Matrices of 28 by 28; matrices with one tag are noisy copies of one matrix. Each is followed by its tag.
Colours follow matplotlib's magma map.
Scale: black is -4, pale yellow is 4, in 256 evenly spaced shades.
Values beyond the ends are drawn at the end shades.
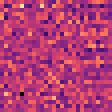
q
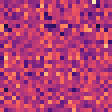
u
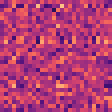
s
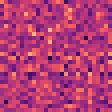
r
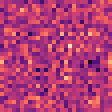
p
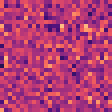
u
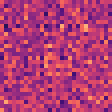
u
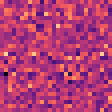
r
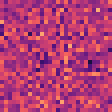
p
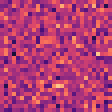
s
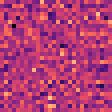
q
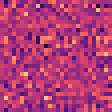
s
